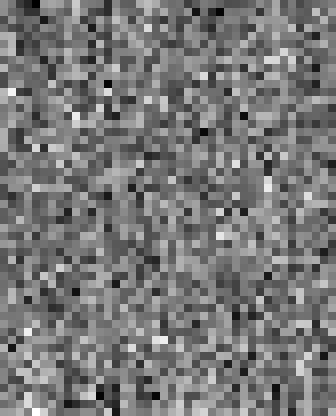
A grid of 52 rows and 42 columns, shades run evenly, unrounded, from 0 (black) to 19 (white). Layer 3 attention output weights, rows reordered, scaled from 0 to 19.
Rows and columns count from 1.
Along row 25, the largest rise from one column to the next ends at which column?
19
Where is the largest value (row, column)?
52, 5
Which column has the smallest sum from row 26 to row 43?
9
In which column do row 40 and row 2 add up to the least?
33
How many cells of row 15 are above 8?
26
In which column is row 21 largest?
30
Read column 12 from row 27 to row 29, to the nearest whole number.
3 7 9
